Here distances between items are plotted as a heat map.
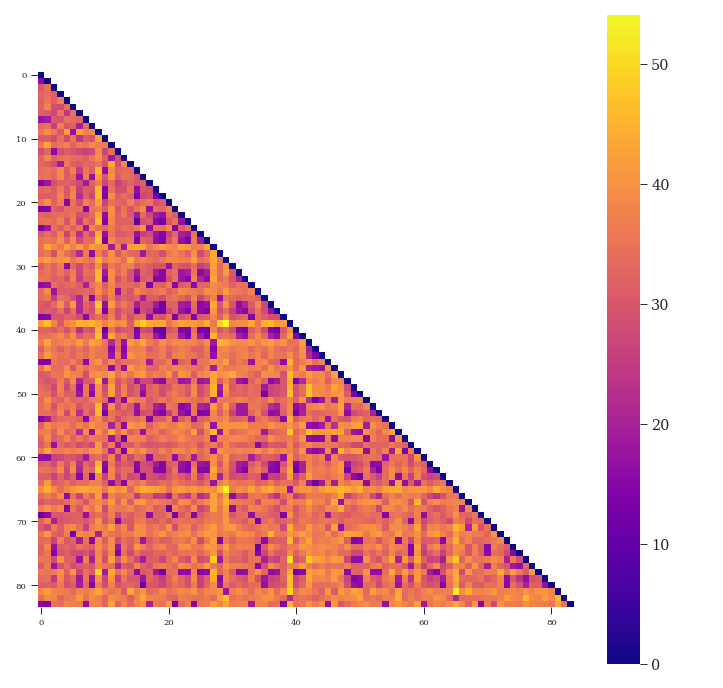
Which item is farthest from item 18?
9
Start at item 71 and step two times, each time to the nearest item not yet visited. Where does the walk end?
67
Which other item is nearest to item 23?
15
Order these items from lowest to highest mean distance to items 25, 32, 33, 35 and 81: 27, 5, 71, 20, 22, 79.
22, 79, 20, 5, 71, 27
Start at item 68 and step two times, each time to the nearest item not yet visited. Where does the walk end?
4
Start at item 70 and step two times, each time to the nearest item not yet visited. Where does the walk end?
74
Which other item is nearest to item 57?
13
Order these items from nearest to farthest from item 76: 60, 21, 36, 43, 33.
36, 60, 33, 21, 43
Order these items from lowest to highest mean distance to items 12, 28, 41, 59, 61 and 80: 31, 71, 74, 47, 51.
31, 51, 74, 71, 47
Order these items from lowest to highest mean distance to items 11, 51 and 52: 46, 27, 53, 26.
46, 27, 53, 26
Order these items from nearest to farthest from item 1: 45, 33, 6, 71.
45, 33, 71, 6
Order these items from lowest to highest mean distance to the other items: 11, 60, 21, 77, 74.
60, 21, 77, 74, 11
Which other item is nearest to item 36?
19
